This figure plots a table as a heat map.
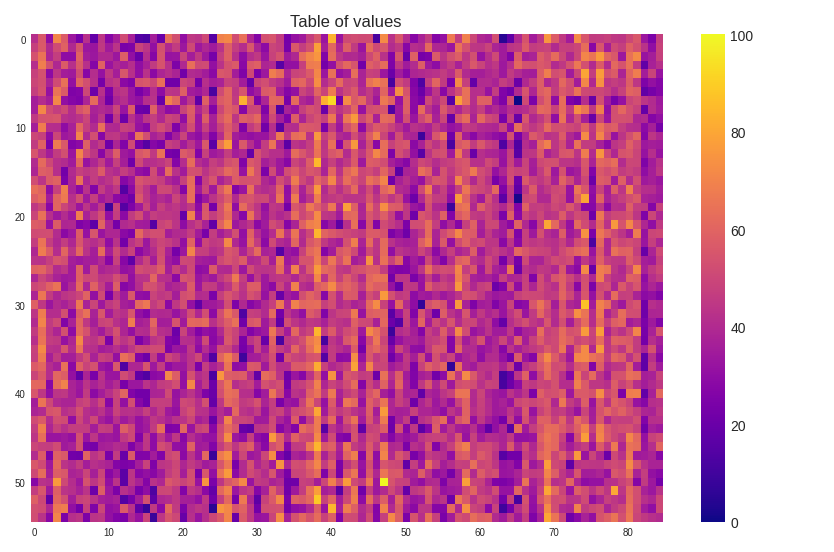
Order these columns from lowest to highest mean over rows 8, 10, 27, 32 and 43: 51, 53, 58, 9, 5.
51, 5, 53, 9, 58
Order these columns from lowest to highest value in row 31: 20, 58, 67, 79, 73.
20, 67, 58, 79, 73
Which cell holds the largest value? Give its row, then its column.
50, 47
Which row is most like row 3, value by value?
24
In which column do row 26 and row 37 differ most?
56
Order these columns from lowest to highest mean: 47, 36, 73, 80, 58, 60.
60, 36, 73, 58, 80, 47
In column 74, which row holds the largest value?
30
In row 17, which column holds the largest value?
38
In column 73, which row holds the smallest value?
7
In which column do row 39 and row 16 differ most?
4
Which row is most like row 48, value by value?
54
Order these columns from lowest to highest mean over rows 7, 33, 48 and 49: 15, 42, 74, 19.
15, 19, 74, 42
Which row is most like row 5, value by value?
13
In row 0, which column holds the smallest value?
63
